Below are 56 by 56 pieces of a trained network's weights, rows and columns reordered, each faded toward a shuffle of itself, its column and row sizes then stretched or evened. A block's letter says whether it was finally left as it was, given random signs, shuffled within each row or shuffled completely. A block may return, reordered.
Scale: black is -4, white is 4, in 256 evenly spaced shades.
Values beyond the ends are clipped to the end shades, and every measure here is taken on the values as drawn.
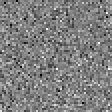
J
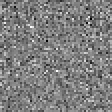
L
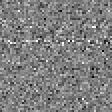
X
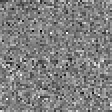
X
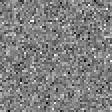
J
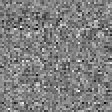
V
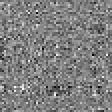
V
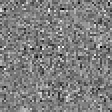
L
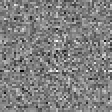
L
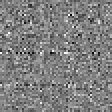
V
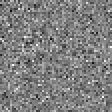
J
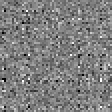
L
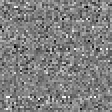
X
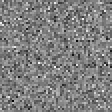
X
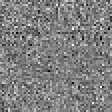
V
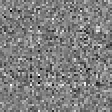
L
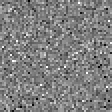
J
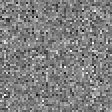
L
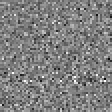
X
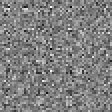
V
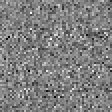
X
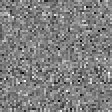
X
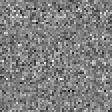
X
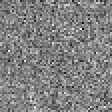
L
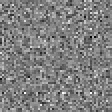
V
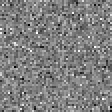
X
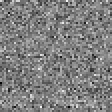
X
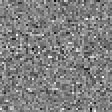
X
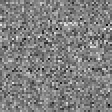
X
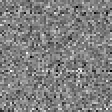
X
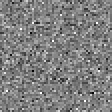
X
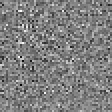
L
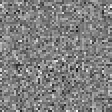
L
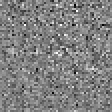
L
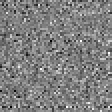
X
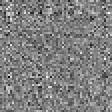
V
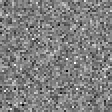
J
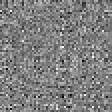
V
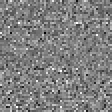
X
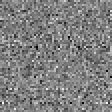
X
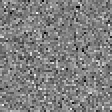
J
